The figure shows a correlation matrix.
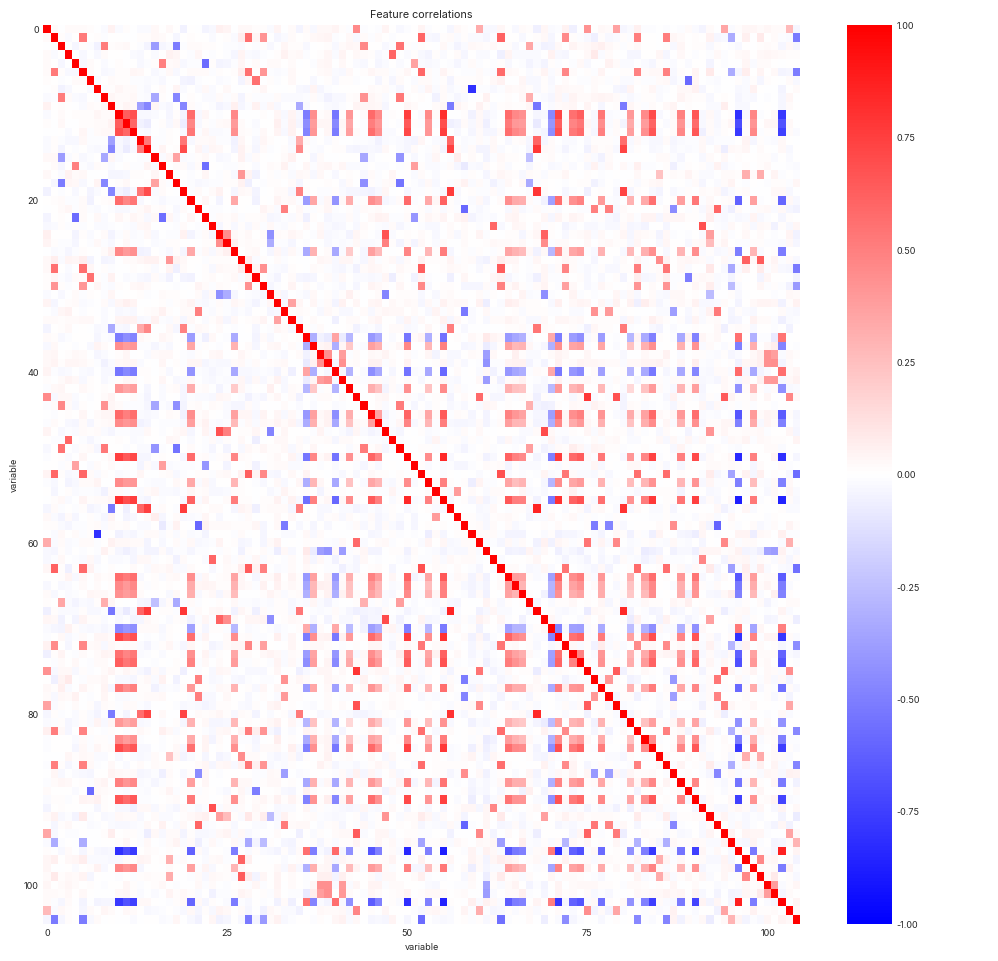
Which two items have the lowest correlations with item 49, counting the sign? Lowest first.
18, 15
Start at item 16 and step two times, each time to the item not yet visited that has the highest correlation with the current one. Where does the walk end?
51
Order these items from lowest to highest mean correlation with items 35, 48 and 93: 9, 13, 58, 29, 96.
58, 9, 29, 96, 13
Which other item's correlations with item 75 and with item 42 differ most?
43
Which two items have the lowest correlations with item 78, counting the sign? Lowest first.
58, 87
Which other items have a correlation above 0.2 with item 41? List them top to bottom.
38, 39, 100, 101
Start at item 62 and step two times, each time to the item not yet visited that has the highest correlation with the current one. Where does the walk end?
91
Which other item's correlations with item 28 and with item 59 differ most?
7
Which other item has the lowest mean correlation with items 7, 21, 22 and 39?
59
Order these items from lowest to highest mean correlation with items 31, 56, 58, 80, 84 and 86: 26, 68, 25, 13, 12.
25, 26, 12, 13, 68
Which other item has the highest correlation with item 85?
27
